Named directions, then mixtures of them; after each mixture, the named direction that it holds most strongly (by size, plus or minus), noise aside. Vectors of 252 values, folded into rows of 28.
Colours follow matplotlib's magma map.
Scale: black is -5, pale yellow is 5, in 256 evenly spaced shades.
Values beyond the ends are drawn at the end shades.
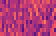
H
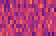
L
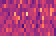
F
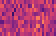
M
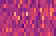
F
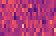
H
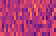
H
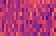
H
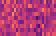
M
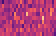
F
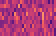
F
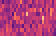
F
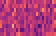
M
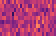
M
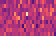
F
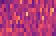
F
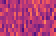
H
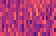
H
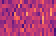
F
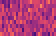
H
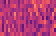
H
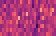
F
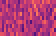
H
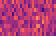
M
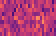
M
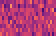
L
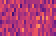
M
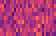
M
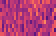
H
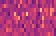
F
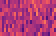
H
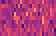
F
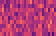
L
